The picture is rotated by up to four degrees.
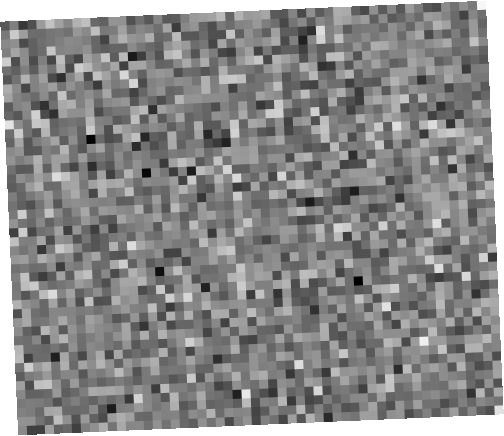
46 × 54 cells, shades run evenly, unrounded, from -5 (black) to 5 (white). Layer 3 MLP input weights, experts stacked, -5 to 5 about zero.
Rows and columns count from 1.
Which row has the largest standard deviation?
14
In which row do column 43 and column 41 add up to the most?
32
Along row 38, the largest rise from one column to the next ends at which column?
6
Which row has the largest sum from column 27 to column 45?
25
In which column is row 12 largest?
1
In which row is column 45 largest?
11
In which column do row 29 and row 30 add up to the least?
17
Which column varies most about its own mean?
26
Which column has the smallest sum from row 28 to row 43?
39
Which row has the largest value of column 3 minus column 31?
41
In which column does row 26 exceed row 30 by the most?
37
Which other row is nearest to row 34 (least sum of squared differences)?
16
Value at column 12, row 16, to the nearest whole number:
-1
